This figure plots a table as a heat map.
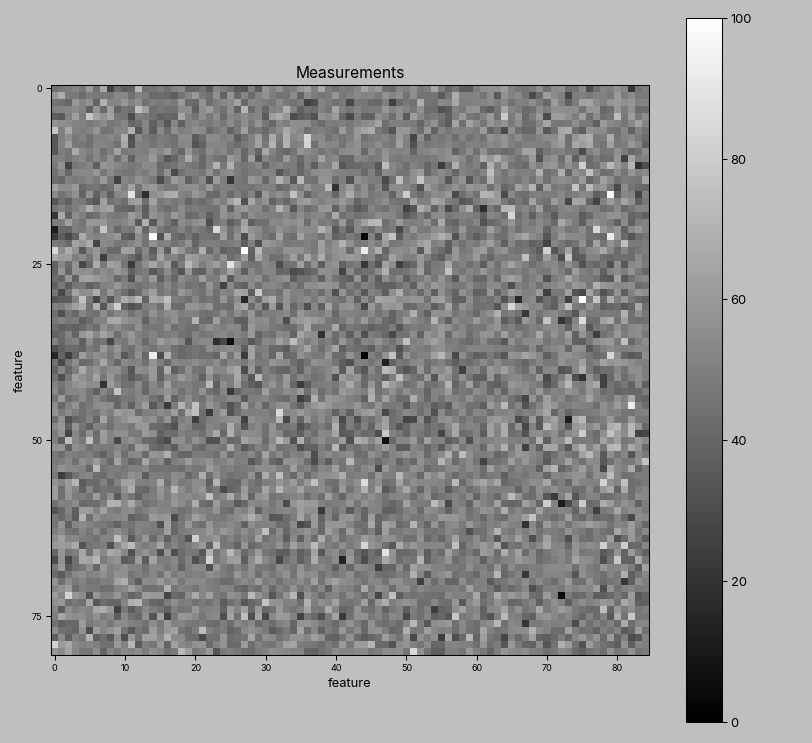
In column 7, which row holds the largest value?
20
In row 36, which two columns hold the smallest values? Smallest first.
25, 23
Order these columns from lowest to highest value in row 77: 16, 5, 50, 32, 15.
5, 32, 15, 16, 50
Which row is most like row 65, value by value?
56
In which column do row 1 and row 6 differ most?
73
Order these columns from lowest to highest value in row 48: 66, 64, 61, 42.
61, 42, 66, 64
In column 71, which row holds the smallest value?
58
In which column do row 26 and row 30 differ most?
75
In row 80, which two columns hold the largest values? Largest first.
51, 18
